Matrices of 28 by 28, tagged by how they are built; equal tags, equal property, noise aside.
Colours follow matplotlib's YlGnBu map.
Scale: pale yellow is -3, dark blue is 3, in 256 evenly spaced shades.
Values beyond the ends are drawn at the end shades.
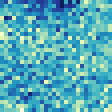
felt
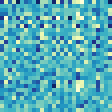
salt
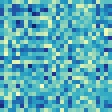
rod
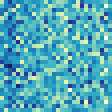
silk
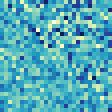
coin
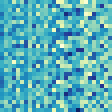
silk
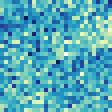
felt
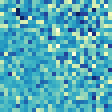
coin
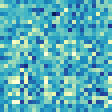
rod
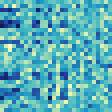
rod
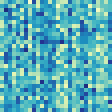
rod
